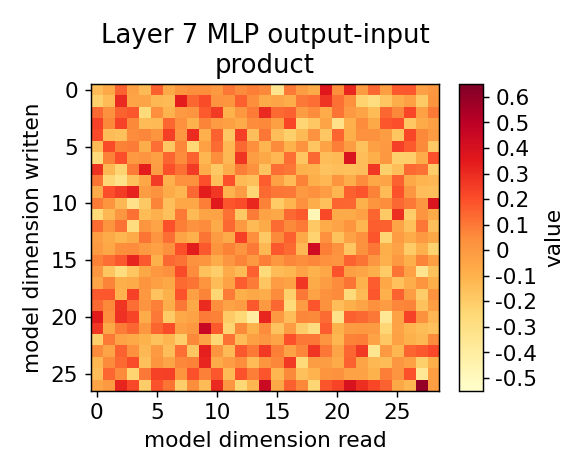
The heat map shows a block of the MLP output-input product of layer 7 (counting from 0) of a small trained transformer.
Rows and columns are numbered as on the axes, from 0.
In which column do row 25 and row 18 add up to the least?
27
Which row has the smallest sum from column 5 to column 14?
22
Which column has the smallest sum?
24
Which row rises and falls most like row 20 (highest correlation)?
9
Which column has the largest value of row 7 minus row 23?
23
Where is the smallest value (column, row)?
18, 11
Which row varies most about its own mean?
26
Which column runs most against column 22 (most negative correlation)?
7
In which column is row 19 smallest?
16
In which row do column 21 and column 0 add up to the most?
20
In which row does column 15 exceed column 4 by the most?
2
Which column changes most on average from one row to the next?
3
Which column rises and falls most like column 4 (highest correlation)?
6
